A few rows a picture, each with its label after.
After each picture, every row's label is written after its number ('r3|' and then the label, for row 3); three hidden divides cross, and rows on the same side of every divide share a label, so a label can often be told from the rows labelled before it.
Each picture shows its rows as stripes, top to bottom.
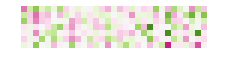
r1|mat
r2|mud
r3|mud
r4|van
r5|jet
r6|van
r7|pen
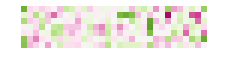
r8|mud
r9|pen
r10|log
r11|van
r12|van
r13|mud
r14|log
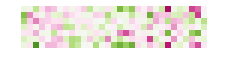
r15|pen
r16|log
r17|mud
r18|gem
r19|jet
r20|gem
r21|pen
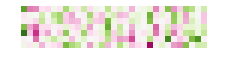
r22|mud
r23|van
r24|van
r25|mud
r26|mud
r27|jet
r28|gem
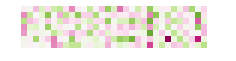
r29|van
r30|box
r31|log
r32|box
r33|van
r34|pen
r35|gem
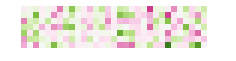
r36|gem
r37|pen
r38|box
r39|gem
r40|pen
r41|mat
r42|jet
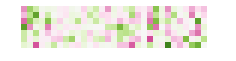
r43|mat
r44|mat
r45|box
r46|log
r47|pen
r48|gem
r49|jet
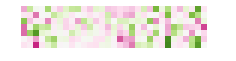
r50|box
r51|jet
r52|log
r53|mat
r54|mat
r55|jet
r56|jet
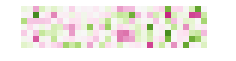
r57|jet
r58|pen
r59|mud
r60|van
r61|jet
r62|jet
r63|gem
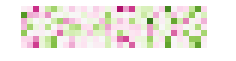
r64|jet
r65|mud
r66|van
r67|box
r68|gem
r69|jet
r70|jet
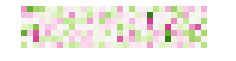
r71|mat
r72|van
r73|gem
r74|pen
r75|mud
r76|jet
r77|gem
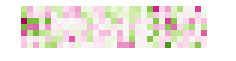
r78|log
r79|log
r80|mat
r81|mud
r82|mat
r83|van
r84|jet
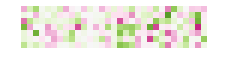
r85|mat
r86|jet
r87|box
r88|log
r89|pen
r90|gem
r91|pen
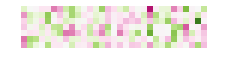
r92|gem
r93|box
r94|box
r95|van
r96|van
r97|mat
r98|box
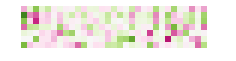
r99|mat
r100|mud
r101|mud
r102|mat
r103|gem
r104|pen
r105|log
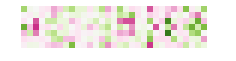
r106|gem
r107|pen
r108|jet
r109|mud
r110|jet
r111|van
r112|gem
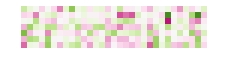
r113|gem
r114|jet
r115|pen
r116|box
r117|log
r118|box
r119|box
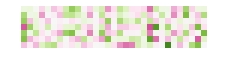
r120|gem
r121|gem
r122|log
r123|box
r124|gem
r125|log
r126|jet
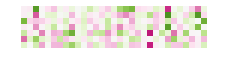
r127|pen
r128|jet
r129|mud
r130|jet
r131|gem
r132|mat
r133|gem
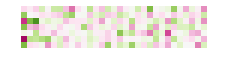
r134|van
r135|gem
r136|mat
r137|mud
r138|pen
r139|mat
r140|log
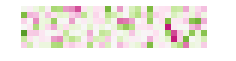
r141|van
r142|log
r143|jet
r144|pen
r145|mud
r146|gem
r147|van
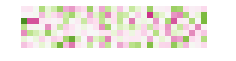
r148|van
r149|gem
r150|mud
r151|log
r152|mat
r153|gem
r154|van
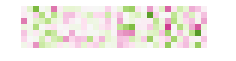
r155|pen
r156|van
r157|mat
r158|pen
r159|jet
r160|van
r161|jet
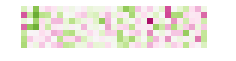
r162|pen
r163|mat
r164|gem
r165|mat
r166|gem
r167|log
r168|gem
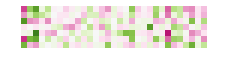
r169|mat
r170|mat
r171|mud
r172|van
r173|pen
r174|mat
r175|mud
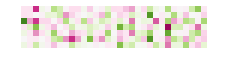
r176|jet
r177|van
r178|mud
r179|pen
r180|jet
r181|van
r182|pen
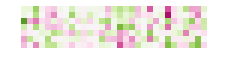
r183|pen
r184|pen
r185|mud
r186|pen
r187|van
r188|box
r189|jet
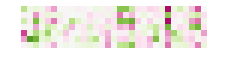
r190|pen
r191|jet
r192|pen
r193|jet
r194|mat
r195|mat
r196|pen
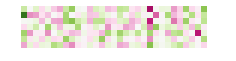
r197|gem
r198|mud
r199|gem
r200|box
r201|log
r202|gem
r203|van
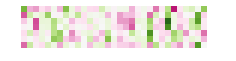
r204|mud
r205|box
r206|jet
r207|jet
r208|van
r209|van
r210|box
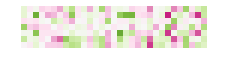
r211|gem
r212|pen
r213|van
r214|mud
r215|pen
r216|gem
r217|gem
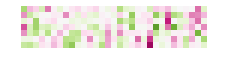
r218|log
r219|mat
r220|pen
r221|mat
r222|box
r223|gem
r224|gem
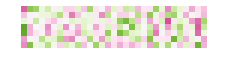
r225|mat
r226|van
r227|pen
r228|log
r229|log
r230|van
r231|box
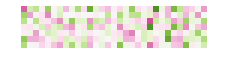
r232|mat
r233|log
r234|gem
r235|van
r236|jet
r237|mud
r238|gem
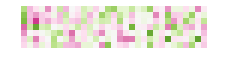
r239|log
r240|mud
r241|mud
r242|mat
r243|van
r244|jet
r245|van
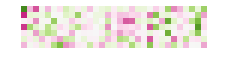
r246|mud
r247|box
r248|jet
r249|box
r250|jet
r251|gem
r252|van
